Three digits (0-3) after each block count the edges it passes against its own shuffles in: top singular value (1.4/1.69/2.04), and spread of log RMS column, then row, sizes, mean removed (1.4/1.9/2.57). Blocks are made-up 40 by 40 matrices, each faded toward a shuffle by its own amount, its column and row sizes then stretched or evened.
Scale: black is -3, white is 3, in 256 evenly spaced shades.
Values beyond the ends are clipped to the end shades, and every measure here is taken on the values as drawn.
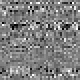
3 0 3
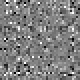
2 2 1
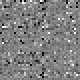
0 1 2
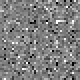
0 1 1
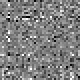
1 2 2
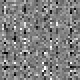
2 3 1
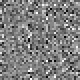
0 2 1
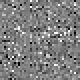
0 2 1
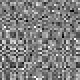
3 0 1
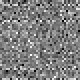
3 0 1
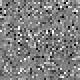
0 0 0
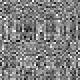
3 0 1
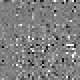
0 2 2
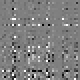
2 3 3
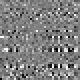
3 1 3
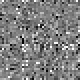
2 1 1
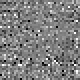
1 1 2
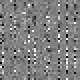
2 3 1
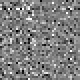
2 1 1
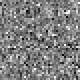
1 0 1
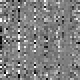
2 3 1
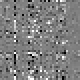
2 3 2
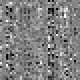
2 3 0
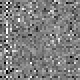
2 2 1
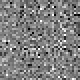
2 1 1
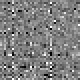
2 2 2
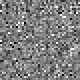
1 0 1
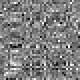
3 0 2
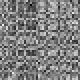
3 0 0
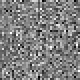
1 1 1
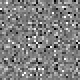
2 0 1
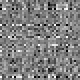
3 1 3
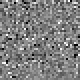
0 0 2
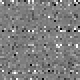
0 1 2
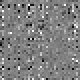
0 3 2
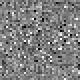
0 0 1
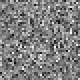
0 0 0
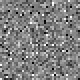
1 1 0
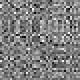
3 0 2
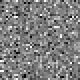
0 1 1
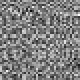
3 0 0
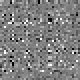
2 1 2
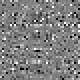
2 1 2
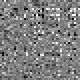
1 2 2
